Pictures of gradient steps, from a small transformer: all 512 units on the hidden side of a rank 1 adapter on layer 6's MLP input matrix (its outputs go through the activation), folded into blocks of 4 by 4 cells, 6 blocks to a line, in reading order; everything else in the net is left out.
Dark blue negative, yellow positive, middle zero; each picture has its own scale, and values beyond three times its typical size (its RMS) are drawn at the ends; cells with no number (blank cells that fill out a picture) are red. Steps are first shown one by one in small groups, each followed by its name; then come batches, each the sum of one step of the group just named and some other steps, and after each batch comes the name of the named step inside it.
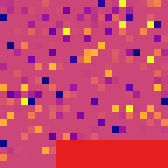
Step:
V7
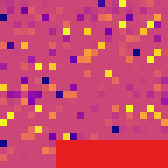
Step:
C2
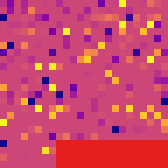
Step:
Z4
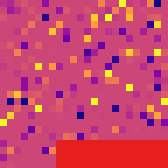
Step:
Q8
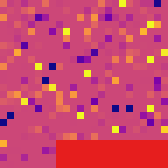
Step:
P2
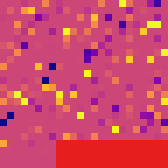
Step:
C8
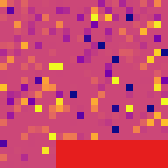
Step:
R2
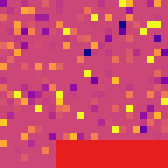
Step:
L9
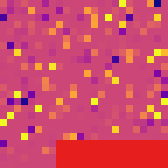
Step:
Q8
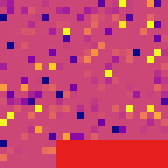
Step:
V7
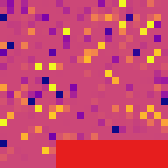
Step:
Z4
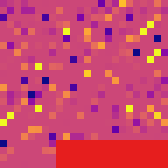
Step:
C2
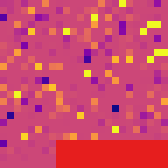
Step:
C8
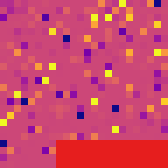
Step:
Q8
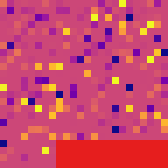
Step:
R2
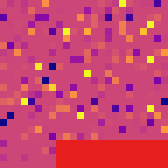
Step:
P2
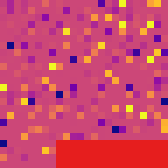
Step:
V7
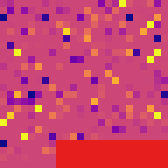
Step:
C2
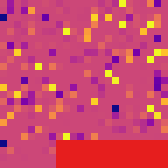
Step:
C2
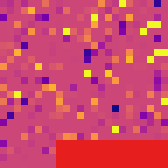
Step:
C8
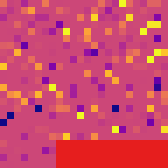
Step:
P2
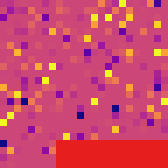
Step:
Q8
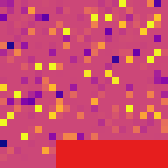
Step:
Z4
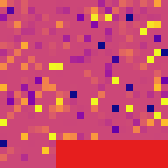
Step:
R2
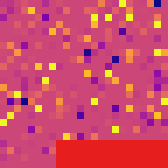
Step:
Q8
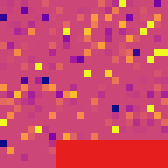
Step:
C2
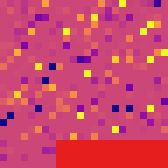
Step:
P2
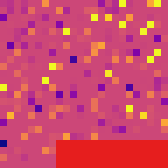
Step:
V7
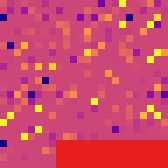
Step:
C2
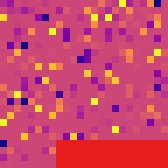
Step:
Q8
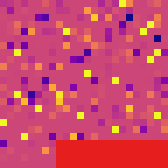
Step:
L9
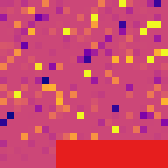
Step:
C8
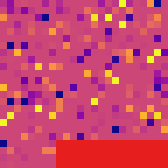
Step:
Q8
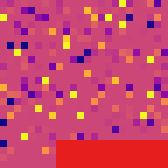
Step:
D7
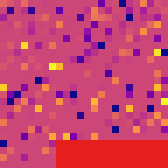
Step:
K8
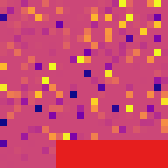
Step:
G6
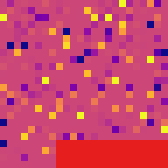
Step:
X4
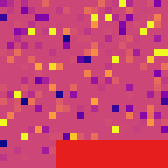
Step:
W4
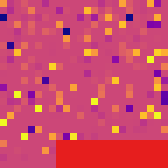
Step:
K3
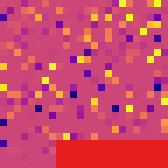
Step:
G6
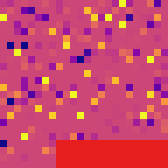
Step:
D7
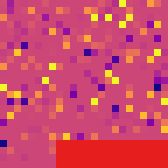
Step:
G6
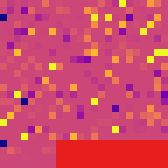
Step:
W4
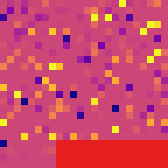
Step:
W4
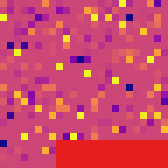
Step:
X4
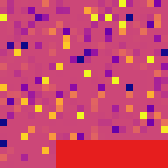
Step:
X4
